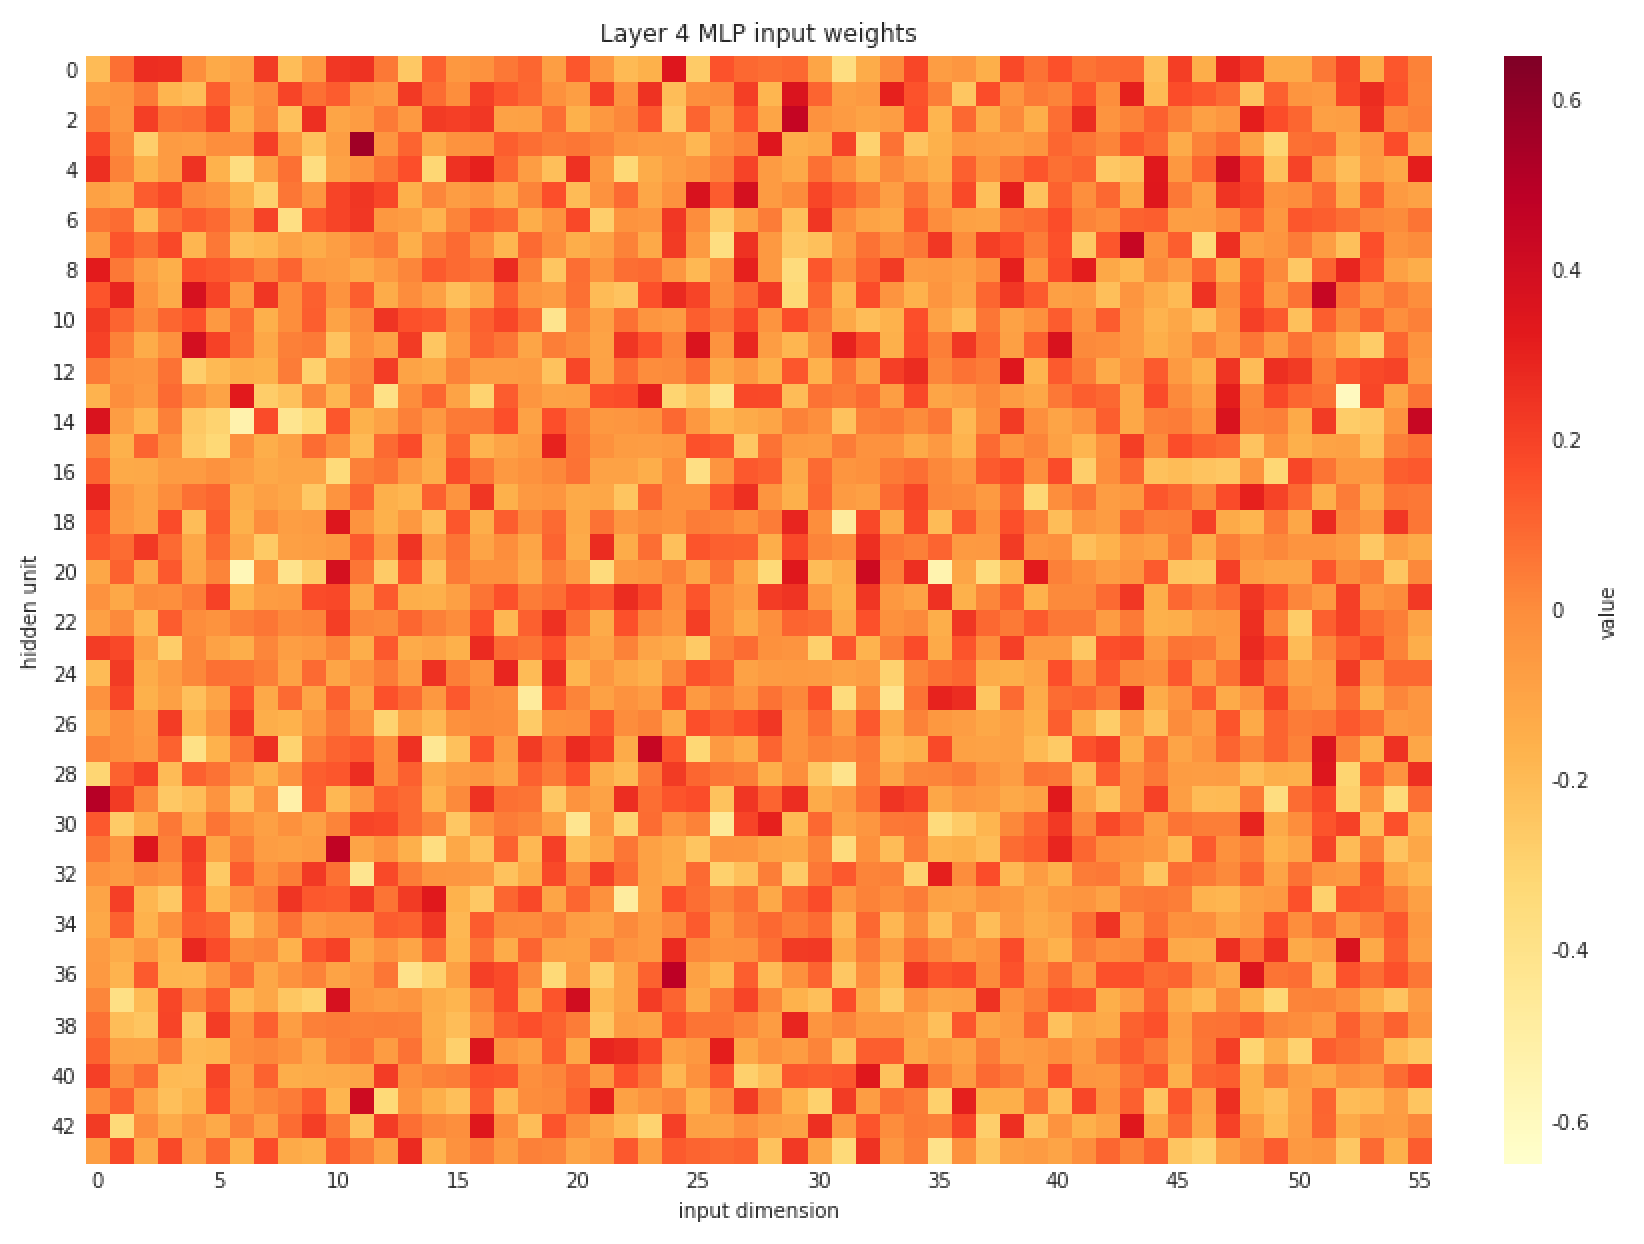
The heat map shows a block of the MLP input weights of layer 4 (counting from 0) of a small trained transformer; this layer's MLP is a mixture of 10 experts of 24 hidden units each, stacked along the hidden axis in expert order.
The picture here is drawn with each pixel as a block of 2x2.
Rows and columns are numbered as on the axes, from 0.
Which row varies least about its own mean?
34
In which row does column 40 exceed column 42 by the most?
29
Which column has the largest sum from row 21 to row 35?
10
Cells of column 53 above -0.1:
32
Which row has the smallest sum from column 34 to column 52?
43
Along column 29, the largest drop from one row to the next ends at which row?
3
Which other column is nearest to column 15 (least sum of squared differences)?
55
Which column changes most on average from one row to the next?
25
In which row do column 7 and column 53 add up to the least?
19
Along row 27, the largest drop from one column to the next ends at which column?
14
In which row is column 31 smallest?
18
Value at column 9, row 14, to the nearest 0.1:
-0.3
